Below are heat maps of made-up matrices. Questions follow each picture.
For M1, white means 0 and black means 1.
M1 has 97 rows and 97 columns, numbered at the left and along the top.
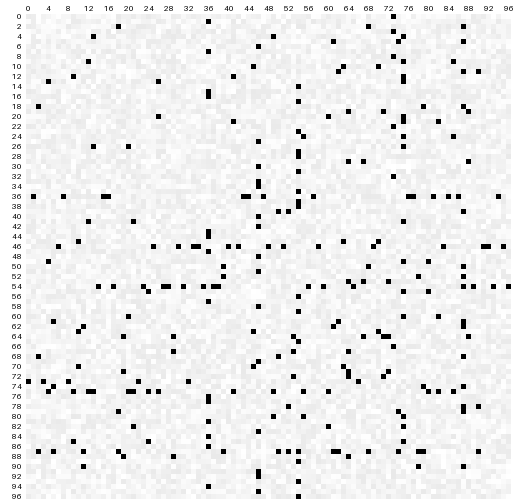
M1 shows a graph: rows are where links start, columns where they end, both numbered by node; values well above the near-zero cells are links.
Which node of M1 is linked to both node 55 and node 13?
node 75
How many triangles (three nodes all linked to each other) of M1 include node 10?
3
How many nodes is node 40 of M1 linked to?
1
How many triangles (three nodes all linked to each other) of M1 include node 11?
2
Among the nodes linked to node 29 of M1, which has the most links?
node 64
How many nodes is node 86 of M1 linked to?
1
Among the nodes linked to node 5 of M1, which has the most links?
node 87
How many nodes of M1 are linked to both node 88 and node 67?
2
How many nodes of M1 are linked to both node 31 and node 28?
1
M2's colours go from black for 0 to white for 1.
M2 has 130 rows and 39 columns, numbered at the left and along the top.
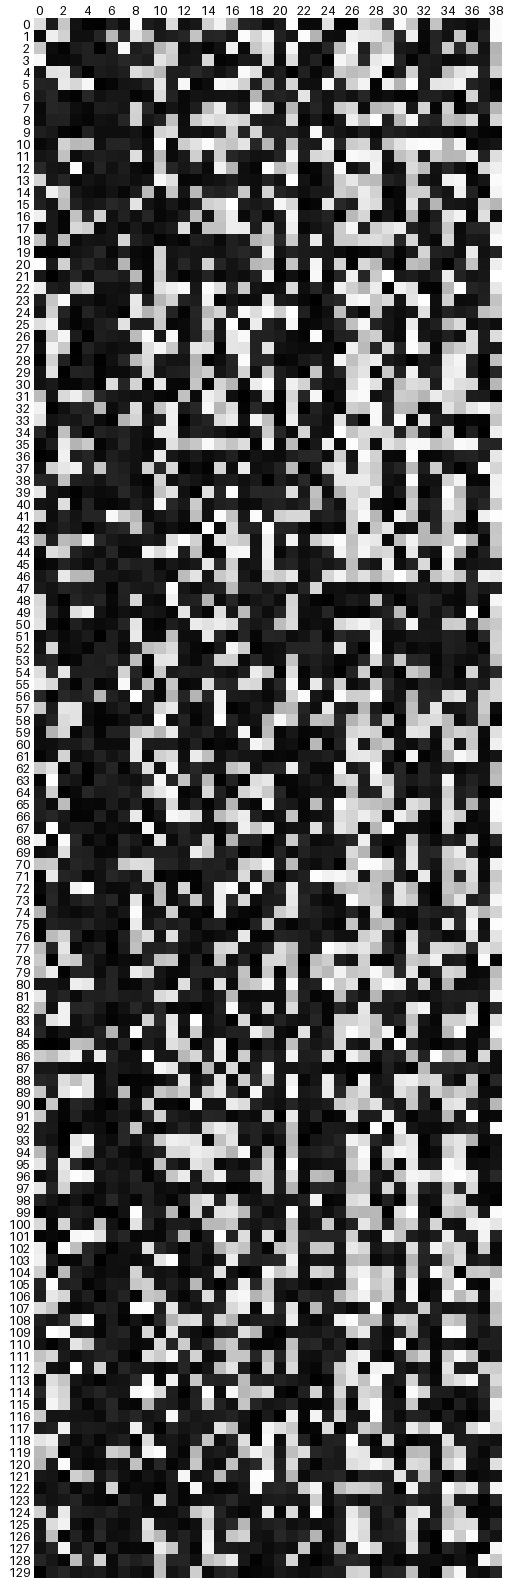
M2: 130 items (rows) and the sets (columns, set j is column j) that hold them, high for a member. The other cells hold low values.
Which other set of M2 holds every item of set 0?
21
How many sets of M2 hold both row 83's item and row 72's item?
9
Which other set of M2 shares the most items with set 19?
26
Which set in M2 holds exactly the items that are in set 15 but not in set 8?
3
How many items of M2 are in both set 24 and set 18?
3
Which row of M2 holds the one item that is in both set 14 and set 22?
127
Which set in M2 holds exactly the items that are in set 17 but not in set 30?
9
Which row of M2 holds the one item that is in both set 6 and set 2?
1
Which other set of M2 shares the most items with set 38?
28
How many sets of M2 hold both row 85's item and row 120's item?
3
